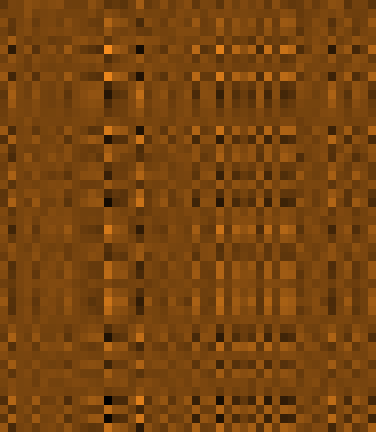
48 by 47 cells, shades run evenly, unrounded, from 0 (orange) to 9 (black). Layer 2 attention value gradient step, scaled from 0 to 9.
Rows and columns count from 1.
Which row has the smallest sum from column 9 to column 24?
5
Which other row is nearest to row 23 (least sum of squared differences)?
38
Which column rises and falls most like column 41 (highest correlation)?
23
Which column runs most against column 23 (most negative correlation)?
39
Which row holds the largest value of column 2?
6
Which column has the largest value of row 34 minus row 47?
18
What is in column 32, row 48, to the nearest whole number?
3
